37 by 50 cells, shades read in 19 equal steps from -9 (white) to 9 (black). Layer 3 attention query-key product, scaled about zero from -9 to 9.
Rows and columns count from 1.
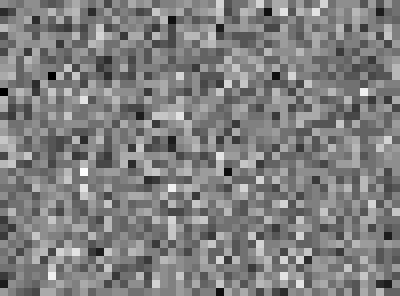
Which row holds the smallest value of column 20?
36
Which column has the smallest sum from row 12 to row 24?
9
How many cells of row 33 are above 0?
17
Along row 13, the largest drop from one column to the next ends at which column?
50
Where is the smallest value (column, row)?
11, 22
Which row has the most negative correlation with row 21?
5
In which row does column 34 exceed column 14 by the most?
2
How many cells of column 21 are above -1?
17
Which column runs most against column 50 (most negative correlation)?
46
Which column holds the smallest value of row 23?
33
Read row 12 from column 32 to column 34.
3 -2 2
